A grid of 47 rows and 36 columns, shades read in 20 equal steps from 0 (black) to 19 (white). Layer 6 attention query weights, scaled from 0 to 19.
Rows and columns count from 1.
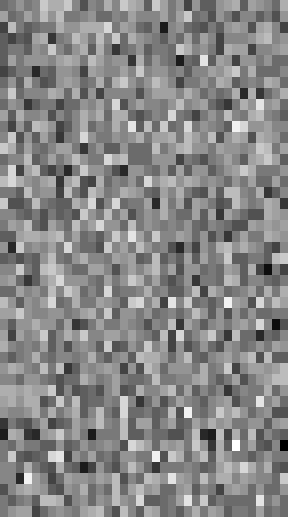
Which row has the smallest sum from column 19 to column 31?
40
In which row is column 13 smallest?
9
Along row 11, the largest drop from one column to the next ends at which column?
23
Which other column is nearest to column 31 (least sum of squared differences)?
5
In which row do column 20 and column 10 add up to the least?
43
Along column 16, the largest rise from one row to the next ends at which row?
37
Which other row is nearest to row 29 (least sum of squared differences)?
47
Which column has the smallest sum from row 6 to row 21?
8
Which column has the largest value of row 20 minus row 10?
29
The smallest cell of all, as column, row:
36, 41
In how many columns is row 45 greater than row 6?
15
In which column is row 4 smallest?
7
